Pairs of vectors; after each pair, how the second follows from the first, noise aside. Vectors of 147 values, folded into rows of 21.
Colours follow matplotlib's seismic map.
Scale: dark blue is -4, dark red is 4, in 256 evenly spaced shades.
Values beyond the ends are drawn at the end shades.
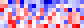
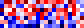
reversed, scaled up.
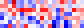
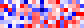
shuffled.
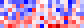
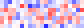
wrapped around, negated, shrunk.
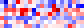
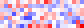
wrapped around, shrunk.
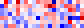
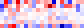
partly zeroed.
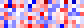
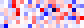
wrapped around, negated, partly zeroed.
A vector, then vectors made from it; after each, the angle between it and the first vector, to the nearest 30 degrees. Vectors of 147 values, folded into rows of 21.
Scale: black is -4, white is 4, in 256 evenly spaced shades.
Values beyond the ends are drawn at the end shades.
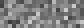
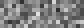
30 degrees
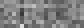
90 degrees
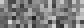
120 degrees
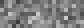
30 degrees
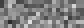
30 degrees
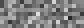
30 degrees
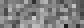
60 degrees
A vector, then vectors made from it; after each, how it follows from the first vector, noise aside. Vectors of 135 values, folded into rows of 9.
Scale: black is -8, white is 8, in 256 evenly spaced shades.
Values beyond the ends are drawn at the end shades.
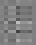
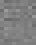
wrapped around, shrunk.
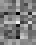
reversed, scaled up.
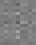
reversed, negated, shrunk.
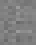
negated, shrunk.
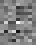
scaled up.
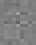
reversed, negated, shrunk.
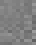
wrapped around, shrunk.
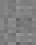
wrapped around, shrunk.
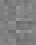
negated, shrunk.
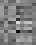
scaled up.
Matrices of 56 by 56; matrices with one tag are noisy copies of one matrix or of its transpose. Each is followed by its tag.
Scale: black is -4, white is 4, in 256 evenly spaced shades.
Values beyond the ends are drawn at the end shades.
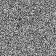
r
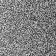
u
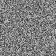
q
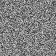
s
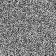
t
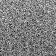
u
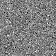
r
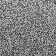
u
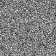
s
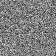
s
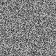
s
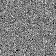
t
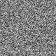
q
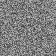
q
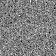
t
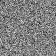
s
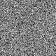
r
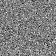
q
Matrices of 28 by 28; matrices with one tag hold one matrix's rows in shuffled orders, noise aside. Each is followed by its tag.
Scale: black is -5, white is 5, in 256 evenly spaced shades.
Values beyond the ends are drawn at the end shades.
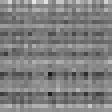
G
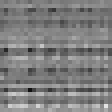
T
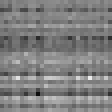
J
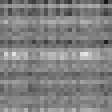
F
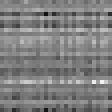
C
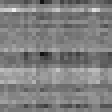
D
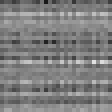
C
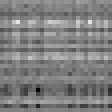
J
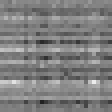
D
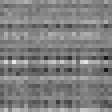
F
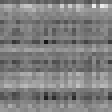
C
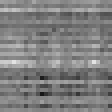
D
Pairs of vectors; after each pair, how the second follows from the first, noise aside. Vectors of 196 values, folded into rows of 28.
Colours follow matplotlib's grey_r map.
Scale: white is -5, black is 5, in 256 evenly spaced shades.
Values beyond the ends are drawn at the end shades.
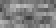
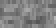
reversed, negated, shrunk.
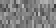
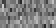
shuffled.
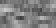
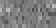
partly zeroed.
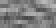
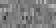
partly zeroed.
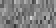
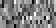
scaled up.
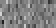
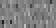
partly zeroed.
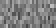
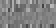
partly zeroed.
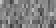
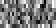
wrapped around, negated, scaled up.
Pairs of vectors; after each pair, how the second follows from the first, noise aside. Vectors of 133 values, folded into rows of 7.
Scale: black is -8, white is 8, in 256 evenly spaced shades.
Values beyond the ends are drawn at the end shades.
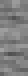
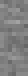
reversed, negated, shrunk.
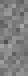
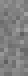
reversed, shrunk.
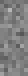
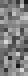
reversed, negated, scaled up.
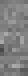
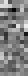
reversed, negated, scaled up.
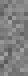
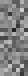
wrapped around, scaled up.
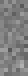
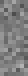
copied.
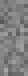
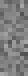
reversed.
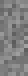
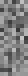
reversed, negated, scaled up.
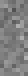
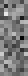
wrapped around, scaled up.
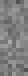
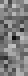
wrapped around, scaled up.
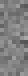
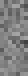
copied.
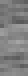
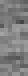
copied.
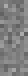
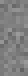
reversed, negated, shrunk.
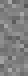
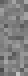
reversed.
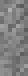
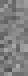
reversed.
